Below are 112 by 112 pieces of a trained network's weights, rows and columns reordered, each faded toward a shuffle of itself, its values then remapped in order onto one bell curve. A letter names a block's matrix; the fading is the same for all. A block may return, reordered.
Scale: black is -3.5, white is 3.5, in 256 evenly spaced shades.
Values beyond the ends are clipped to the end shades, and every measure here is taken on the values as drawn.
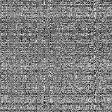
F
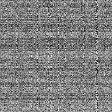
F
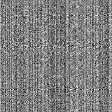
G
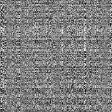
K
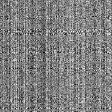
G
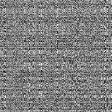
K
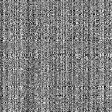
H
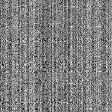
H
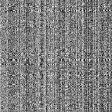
G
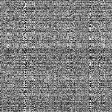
F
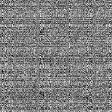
F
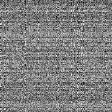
F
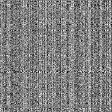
H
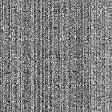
H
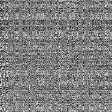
K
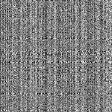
H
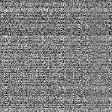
F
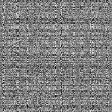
F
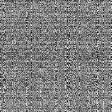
K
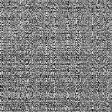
K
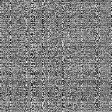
K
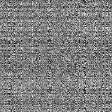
K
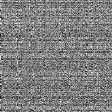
F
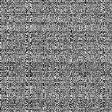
K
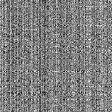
G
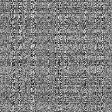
K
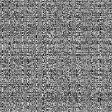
K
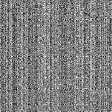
G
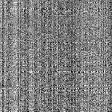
G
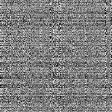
F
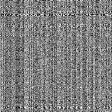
H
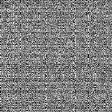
K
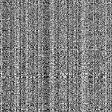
H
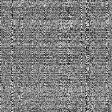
K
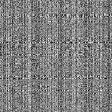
H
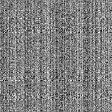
G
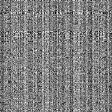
H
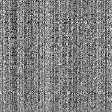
H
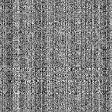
G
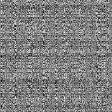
K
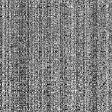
G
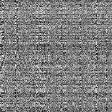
F
